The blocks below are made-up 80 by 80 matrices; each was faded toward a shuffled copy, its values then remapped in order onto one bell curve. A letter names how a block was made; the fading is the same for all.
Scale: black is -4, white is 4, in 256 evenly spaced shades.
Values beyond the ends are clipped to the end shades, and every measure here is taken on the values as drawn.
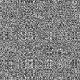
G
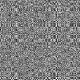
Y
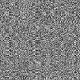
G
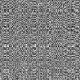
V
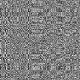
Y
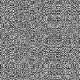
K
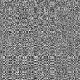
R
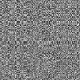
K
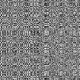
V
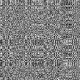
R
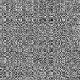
V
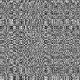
V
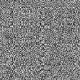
G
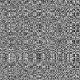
V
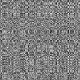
V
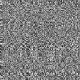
G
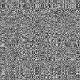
K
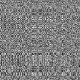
R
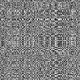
V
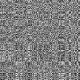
R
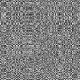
V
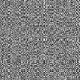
Y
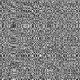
R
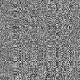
K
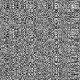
K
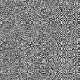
K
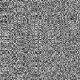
G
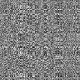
K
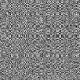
V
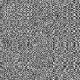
K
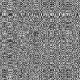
R
